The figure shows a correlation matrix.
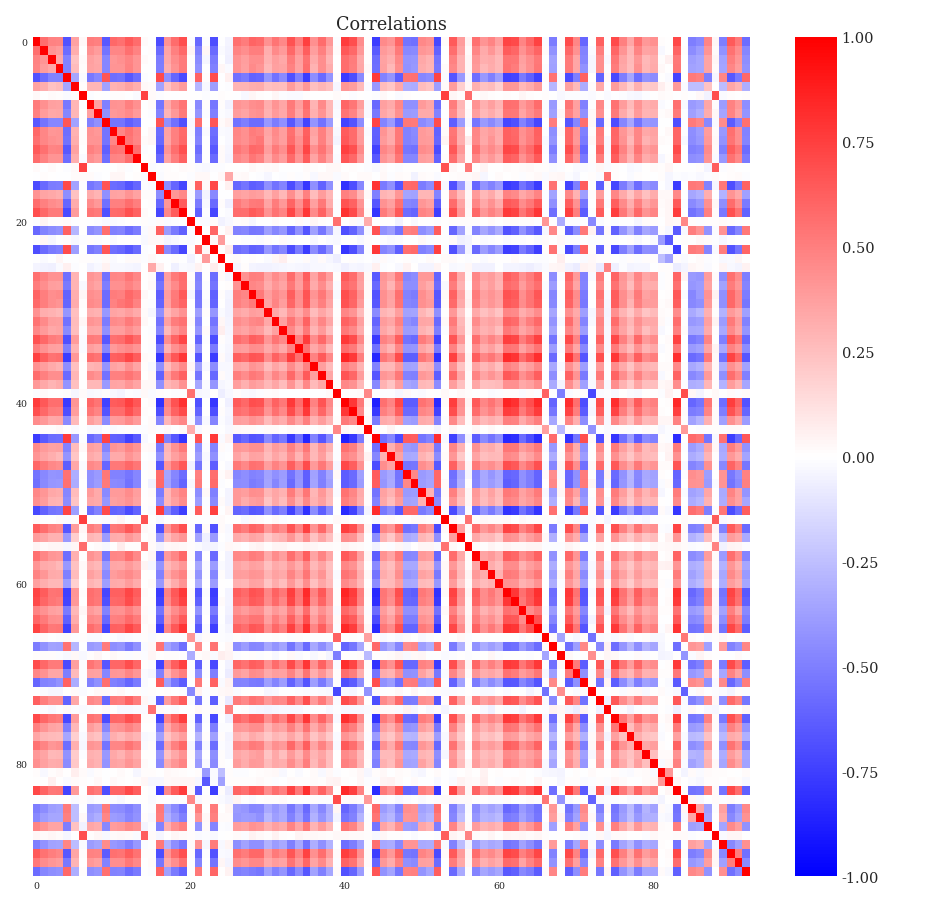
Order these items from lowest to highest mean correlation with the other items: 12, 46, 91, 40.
46, 91, 12, 40
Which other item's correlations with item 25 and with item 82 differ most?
22
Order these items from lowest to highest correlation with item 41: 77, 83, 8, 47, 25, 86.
86, 25, 77, 8, 47, 83
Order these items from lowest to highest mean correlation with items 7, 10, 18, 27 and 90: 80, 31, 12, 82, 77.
82, 77, 80, 31, 12
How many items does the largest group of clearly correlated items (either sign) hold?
74
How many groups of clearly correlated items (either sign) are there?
5
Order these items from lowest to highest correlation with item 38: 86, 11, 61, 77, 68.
86, 68, 77, 11, 61
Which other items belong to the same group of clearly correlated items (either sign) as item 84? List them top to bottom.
20, 39, 43, 66, 68, 72
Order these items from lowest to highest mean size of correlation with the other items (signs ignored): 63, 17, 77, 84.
84, 77, 17, 63
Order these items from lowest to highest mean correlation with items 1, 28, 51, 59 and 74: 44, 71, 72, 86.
44, 71, 86, 72
